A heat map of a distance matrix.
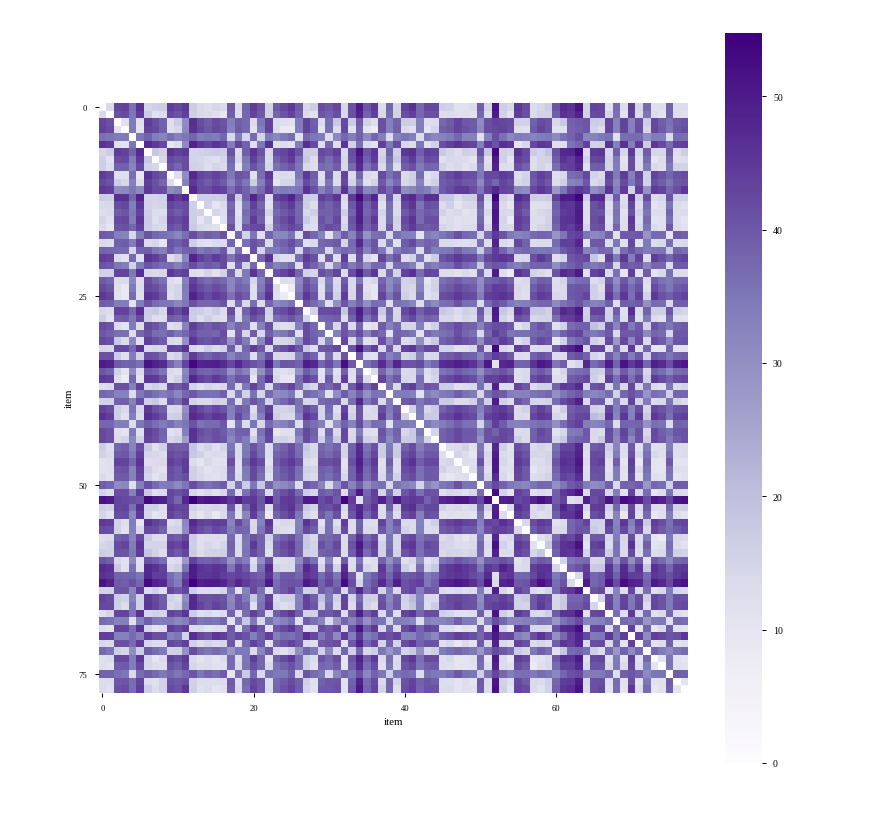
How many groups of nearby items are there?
5
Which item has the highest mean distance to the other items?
52
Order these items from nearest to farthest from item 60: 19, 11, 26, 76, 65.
65, 11, 26, 19, 76
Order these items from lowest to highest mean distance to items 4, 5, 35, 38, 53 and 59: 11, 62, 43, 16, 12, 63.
43, 16, 12, 11, 62, 63
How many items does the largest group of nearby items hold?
36
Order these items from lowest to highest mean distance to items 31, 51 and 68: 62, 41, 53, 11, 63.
41, 53, 11, 62, 63
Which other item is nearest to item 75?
17
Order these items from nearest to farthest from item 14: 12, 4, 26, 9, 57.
57, 12, 4, 26, 9
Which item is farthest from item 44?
12
